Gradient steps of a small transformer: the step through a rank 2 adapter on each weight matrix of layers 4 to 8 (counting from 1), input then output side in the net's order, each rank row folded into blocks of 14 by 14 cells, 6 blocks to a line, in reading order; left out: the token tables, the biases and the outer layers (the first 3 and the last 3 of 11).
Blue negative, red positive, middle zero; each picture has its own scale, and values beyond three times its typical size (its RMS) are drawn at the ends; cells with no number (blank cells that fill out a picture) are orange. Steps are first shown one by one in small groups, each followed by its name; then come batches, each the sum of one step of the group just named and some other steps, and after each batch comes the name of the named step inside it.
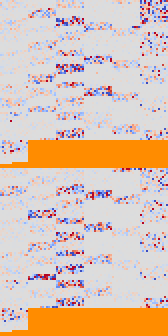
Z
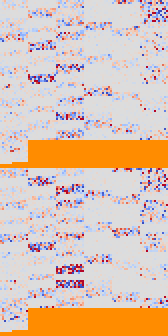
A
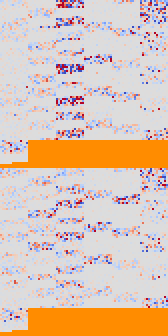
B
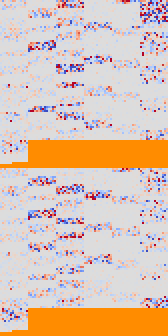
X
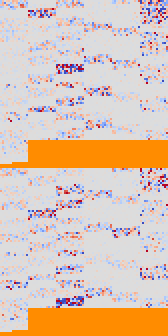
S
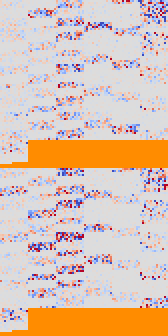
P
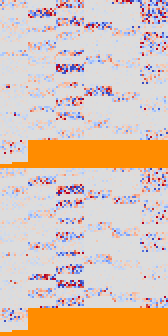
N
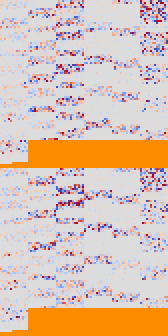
B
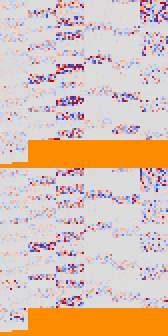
B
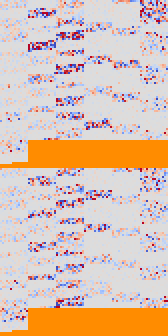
X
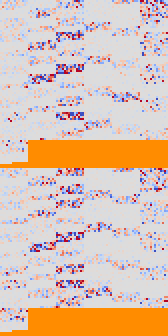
A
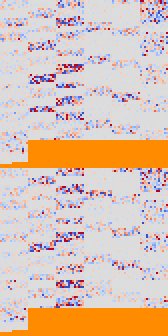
A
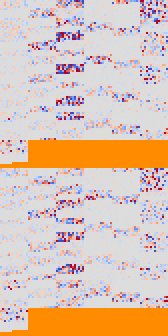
X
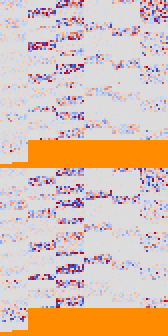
Z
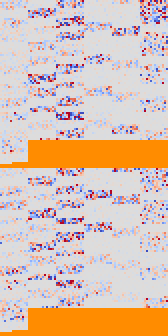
Z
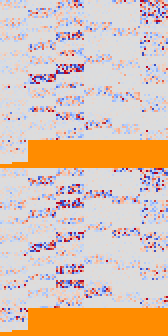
A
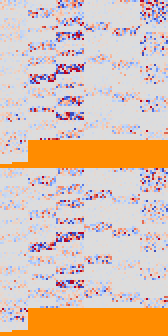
P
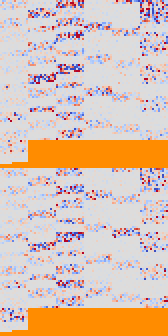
N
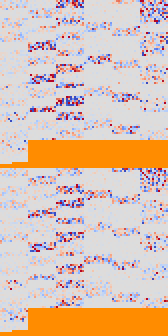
A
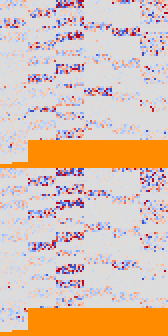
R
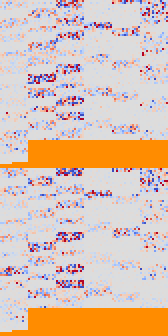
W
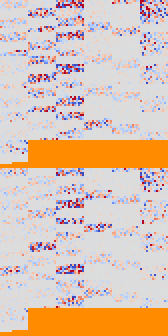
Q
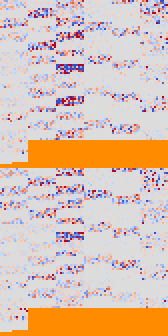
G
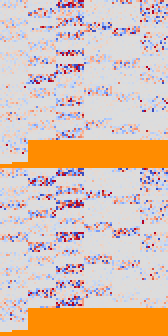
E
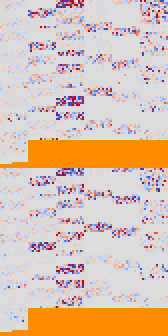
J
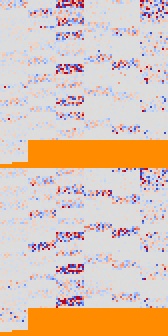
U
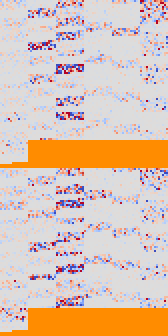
U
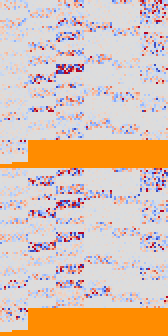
E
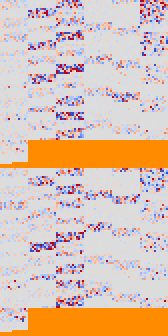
J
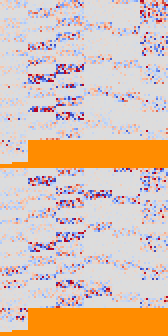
Q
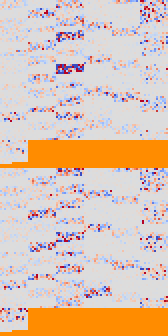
Q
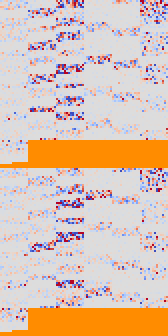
J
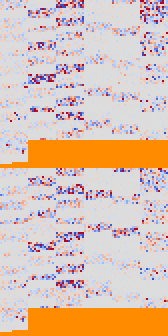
E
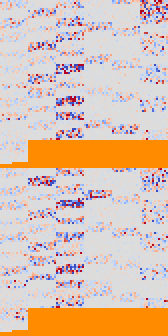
G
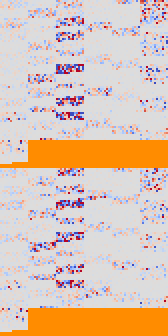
R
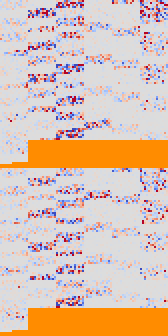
Q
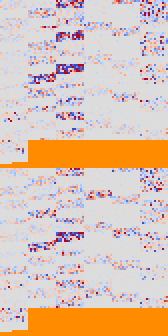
W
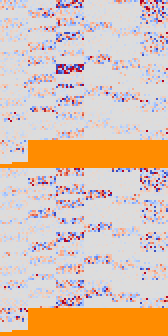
U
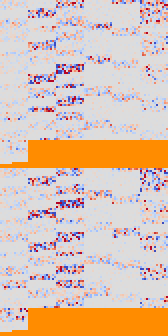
W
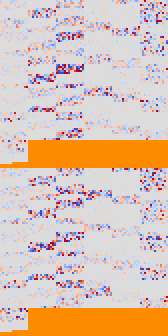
R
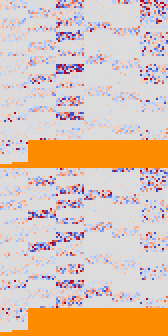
U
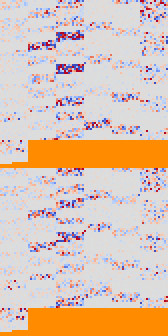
Q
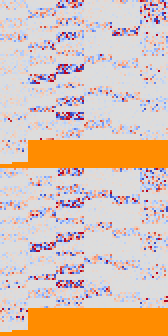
J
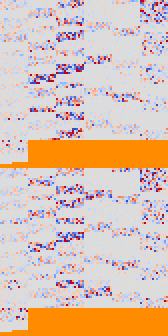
G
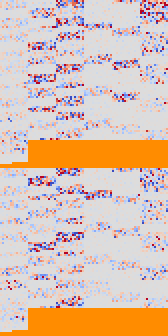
W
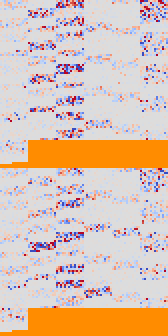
Q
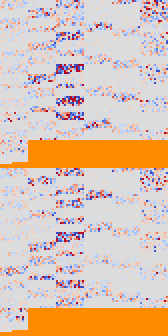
W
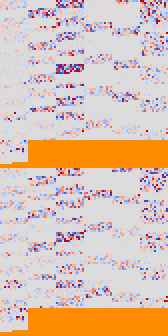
J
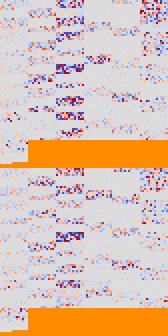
G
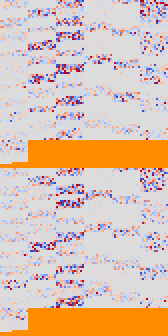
Q
